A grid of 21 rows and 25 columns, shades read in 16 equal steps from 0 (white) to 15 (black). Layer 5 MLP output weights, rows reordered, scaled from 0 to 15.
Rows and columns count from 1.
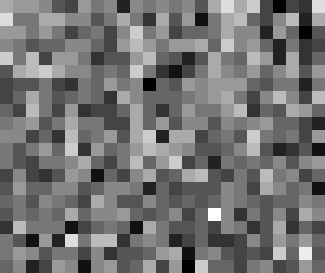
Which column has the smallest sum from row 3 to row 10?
11
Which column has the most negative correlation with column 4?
21
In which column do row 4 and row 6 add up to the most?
24
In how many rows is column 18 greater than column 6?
10
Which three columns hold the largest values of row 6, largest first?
14, 13, 15
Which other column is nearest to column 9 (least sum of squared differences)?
8
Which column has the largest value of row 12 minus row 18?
22
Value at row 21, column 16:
3
